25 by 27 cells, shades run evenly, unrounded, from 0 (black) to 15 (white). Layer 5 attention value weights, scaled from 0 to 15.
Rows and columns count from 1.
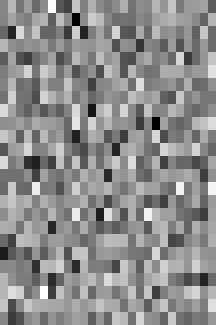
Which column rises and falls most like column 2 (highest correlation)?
6
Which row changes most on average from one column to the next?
3
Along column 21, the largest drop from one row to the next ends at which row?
13
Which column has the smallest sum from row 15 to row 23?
26
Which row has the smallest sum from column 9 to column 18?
11
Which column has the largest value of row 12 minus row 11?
21
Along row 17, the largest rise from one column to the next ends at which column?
14
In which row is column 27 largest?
15
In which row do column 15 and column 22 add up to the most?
25
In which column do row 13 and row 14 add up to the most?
17
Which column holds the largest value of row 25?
18
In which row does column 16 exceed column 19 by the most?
16
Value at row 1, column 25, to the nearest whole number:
9
